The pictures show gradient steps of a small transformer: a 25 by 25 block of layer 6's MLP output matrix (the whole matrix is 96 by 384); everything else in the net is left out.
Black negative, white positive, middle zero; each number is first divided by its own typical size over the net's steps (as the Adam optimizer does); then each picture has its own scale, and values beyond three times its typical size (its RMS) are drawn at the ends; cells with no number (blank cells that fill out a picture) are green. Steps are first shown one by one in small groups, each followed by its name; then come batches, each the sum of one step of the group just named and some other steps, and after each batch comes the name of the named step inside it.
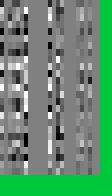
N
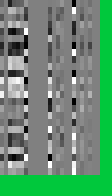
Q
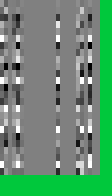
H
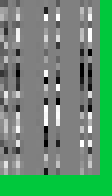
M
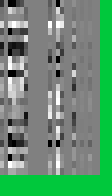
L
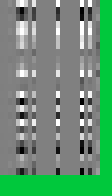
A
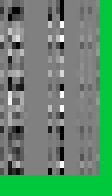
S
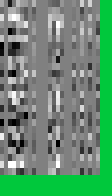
L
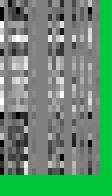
S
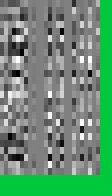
Q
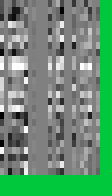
S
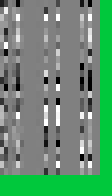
M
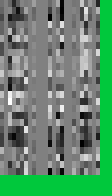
S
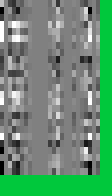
L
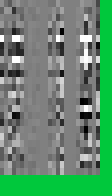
H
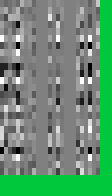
H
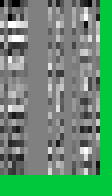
L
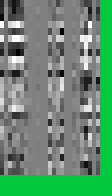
L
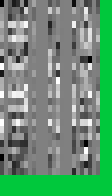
A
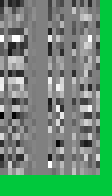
Q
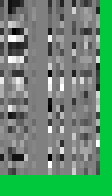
Q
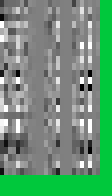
H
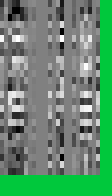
S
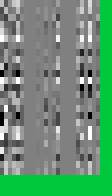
H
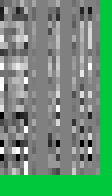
A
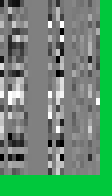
L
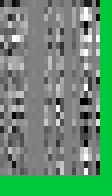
M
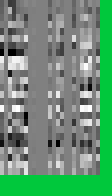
L
